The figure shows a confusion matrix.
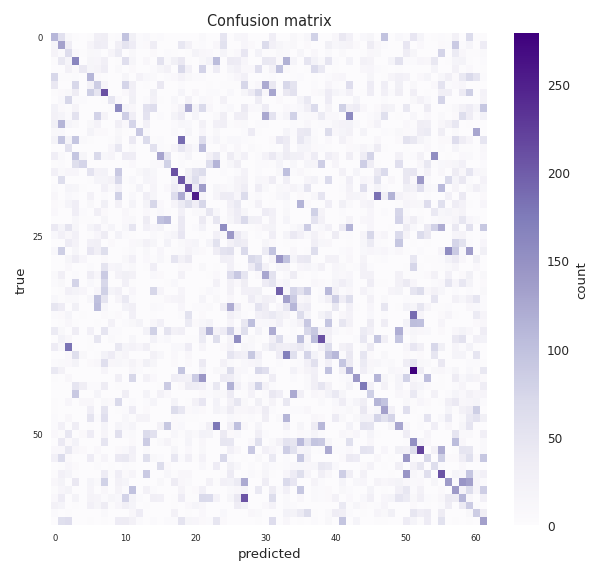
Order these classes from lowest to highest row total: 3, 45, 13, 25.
45, 25, 13, 3
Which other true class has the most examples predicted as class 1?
11
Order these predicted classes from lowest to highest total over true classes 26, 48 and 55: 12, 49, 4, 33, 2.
4, 12, 2, 49, 33
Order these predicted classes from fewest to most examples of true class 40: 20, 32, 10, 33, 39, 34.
20, 10, 32, 34, 39, 33
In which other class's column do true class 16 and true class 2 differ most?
23
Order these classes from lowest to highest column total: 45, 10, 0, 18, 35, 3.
0, 10, 45, 35, 3, 18
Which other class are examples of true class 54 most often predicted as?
15
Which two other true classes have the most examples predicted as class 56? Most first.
27, 18
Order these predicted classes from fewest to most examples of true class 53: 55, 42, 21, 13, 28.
28, 21, 42, 13, 55
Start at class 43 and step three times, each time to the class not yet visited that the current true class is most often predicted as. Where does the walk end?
51
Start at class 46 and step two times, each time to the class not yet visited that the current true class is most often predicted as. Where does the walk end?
60
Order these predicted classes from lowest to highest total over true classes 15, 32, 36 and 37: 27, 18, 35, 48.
48, 18, 35, 27
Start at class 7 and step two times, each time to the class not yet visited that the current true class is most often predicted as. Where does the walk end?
3
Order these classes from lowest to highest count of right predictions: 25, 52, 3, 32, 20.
25, 3, 32, 52, 20
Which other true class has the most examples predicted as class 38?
49
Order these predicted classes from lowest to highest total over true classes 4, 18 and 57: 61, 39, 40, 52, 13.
40, 13, 39, 61, 52
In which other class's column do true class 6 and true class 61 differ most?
30
